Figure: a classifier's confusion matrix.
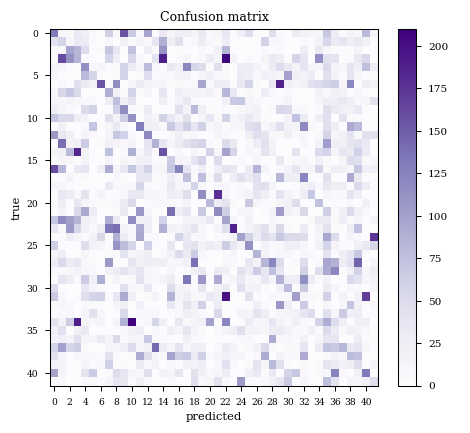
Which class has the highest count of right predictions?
23
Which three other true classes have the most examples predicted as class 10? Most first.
34, 22, 14
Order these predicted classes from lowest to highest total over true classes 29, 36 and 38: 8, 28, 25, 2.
25, 2, 8, 28
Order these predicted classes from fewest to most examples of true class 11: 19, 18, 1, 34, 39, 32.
34, 1, 18, 19, 39, 32
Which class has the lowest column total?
33
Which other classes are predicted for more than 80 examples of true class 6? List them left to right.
8, 19, 29, 38
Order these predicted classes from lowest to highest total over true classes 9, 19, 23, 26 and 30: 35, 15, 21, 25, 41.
41, 25, 15, 35, 21
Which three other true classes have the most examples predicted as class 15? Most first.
21, 38, 31
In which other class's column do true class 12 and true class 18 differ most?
0
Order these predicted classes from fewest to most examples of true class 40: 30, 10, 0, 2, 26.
2, 10, 26, 30, 0
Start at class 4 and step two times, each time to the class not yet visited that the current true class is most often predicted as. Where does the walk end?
32
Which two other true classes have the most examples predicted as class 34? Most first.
3, 20
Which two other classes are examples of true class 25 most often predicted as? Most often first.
8, 9
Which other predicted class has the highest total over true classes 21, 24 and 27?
35
